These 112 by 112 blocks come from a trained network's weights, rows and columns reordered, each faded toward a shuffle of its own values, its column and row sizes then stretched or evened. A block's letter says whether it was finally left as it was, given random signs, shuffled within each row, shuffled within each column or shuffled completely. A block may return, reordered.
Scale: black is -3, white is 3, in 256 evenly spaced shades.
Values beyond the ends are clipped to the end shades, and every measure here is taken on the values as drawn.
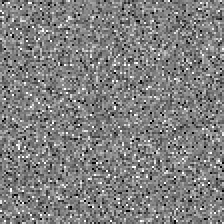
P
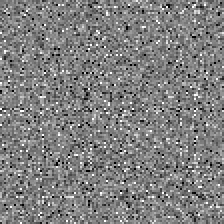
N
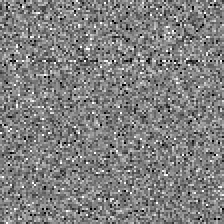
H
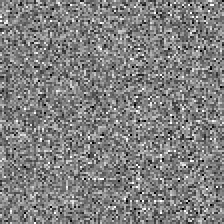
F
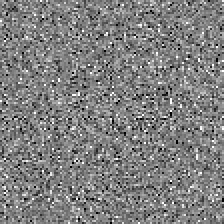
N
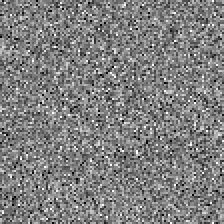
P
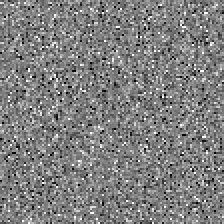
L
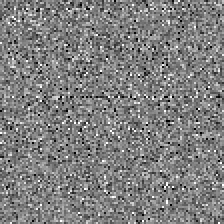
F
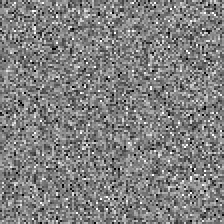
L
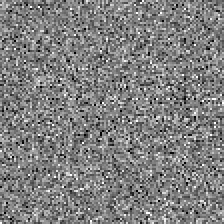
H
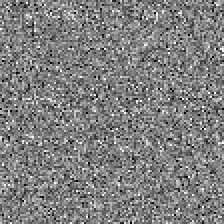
H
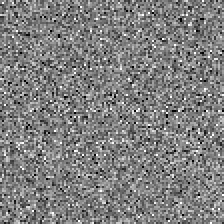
H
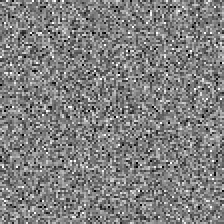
H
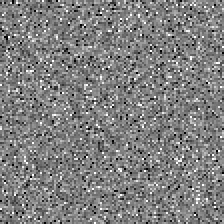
P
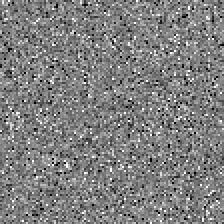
L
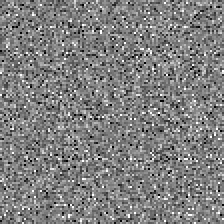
H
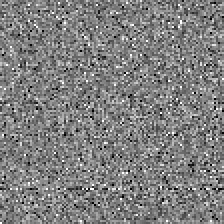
N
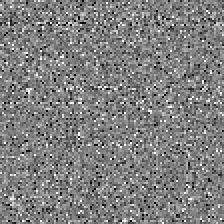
F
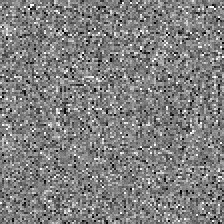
N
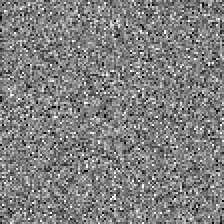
L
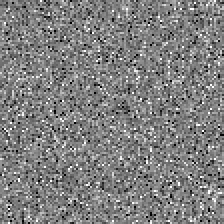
L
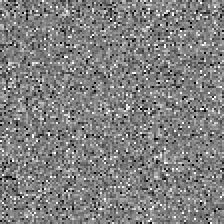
F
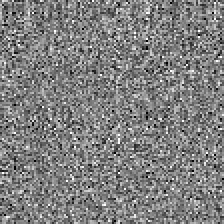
N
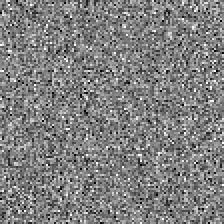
F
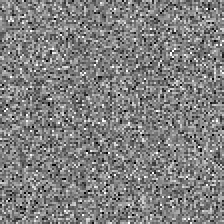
P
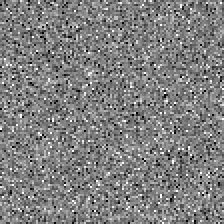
P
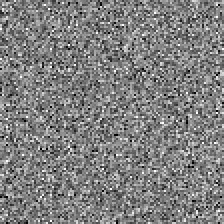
L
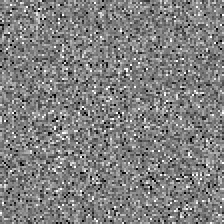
P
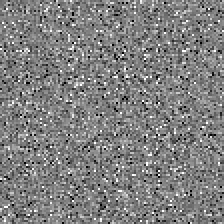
F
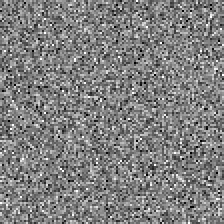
P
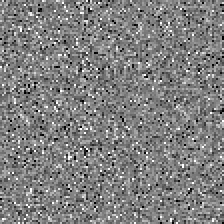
L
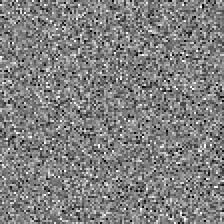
P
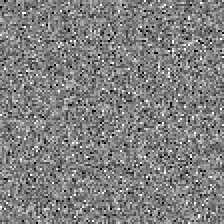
P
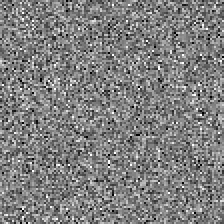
F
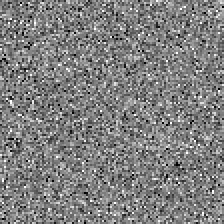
P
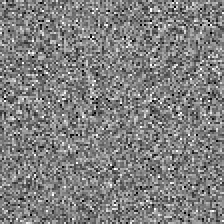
N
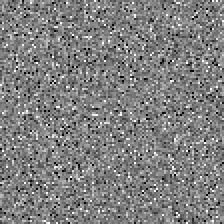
L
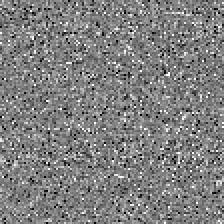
N
